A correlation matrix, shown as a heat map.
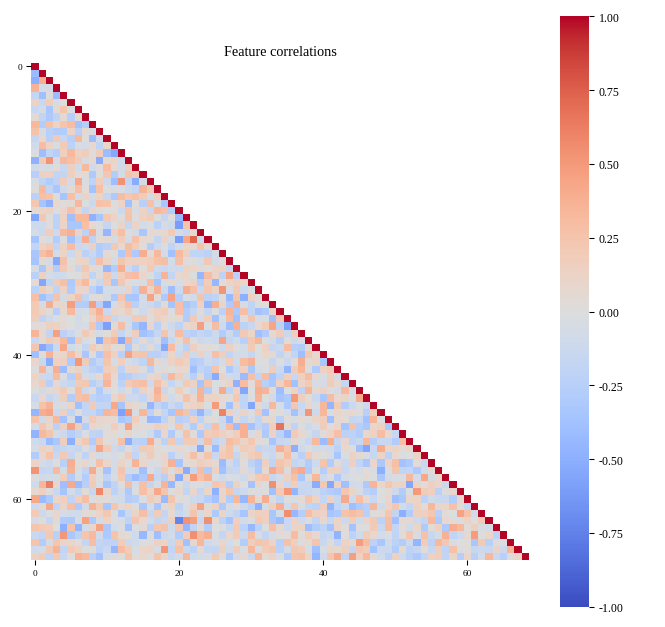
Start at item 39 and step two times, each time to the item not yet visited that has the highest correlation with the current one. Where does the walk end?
65
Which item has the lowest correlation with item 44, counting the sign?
28
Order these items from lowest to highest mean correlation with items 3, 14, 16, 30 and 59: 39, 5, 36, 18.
36, 5, 39, 18
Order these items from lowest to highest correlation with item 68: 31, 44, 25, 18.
18, 25, 31, 44
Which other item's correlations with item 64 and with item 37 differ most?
41
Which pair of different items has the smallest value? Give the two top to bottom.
20, 63
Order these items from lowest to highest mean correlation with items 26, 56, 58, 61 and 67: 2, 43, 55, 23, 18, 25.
43, 55, 25, 23, 18, 2
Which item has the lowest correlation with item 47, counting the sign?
30
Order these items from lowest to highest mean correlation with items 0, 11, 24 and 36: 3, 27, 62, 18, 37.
27, 18, 62, 3, 37
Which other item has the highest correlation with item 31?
26
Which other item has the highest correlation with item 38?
48
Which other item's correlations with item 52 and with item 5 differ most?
58
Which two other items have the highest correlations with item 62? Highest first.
35, 59
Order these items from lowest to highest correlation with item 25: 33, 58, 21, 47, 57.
57, 21, 58, 33, 47
